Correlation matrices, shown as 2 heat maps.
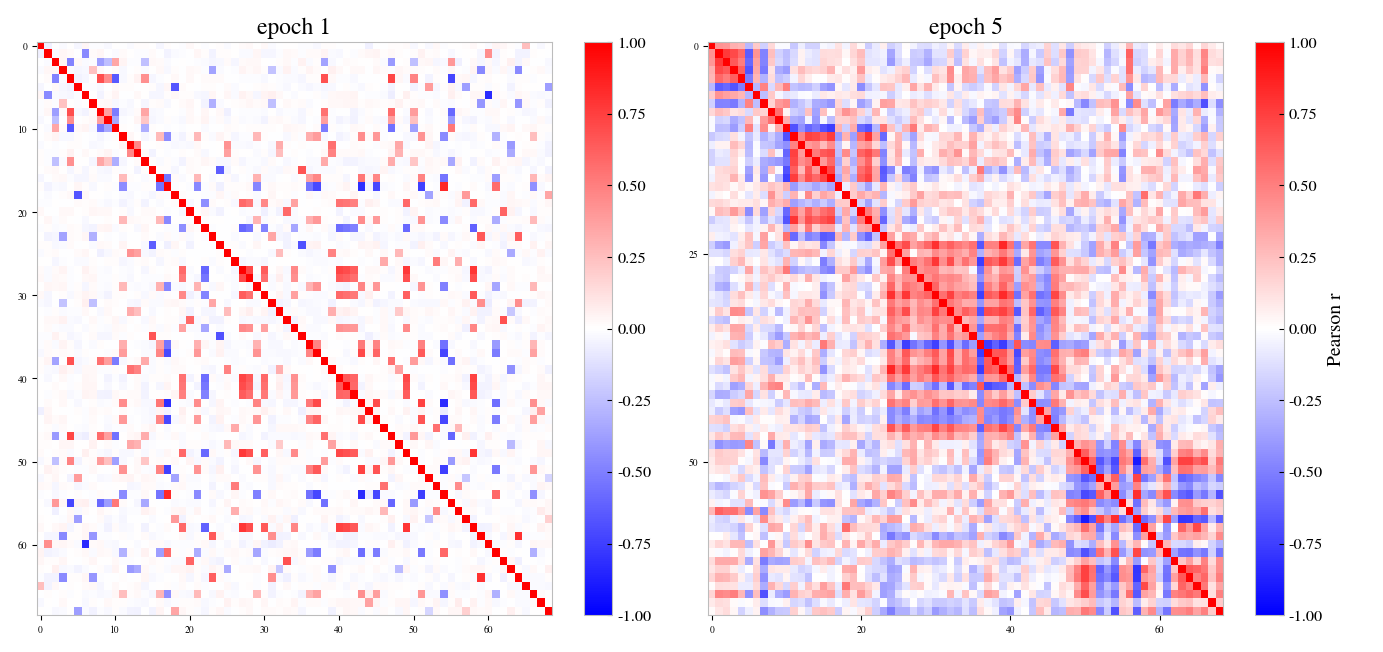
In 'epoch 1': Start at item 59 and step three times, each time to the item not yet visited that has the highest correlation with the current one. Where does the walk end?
31
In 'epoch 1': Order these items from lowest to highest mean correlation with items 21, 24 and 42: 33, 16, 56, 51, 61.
61, 33, 56, 16, 51
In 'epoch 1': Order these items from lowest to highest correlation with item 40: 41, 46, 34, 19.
46, 34, 19, 41
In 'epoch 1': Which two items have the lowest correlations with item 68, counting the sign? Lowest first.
5, 52
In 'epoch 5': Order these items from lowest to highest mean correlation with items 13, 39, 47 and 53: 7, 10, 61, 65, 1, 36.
36, 10, 1, 65, 7, 61
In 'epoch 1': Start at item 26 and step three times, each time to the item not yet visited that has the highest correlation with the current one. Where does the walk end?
56
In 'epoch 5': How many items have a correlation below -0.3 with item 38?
5
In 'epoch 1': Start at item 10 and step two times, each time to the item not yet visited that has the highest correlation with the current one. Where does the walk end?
2
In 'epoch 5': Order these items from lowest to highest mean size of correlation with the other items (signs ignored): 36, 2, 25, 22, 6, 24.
6, 22, 2, 25, 36, 24
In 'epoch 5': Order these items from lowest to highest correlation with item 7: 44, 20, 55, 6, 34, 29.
20, 6, 34, 55, 44, 29
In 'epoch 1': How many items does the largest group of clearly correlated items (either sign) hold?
13
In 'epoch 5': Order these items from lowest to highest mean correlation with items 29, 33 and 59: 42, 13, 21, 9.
9, 21, 13, 42
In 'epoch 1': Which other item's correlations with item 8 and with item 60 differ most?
6
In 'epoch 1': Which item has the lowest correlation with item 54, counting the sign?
43
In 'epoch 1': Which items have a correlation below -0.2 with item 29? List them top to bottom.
17, 54, 61
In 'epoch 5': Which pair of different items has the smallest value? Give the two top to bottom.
50, 57
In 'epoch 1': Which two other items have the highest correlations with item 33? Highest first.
62, 20
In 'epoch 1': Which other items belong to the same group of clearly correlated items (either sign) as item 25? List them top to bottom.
12, 13, 32, 39, 48, 63
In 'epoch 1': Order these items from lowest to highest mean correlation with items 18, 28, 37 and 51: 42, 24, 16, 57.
24, 57, 42, 16
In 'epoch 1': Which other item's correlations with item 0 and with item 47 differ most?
4
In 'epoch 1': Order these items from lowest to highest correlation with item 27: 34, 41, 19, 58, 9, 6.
9, 6, 34, 19, 41, 58
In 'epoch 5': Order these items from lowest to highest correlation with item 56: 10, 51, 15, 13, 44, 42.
44, 10, 42, 13, 15, 51
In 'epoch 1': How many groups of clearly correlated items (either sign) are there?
12
